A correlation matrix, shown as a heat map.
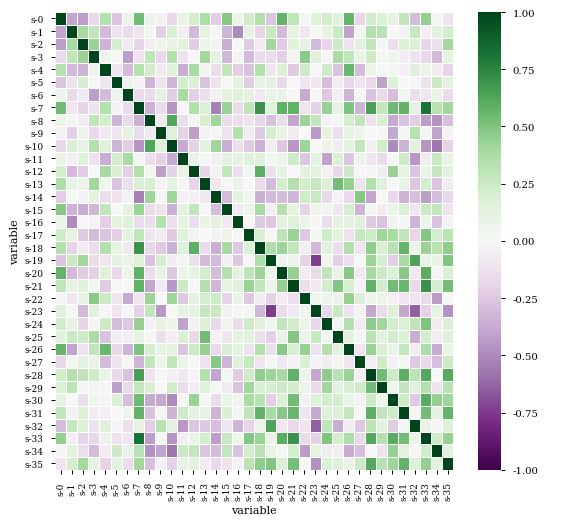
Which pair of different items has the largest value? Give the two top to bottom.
s-7, s-33
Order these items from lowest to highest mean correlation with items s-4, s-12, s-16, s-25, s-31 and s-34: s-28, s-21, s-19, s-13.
s-19, s-13, s-28, s-21
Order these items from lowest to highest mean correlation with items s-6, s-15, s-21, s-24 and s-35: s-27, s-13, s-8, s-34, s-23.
s-8, s-23, s-27, s-13, s-34
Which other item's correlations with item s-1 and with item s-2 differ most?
s-16
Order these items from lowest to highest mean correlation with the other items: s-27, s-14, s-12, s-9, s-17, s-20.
s-14, s-9, s-27, s-12, s-17, s-20
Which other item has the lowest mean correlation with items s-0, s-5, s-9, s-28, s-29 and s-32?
s-23
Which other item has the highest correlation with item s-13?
s-25
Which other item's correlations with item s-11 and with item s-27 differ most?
s-10
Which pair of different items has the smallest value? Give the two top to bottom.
s-19, s-23
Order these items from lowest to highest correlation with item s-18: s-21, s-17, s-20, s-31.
s-17, s-21, s-20, s-31
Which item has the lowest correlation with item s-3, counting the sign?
s-6
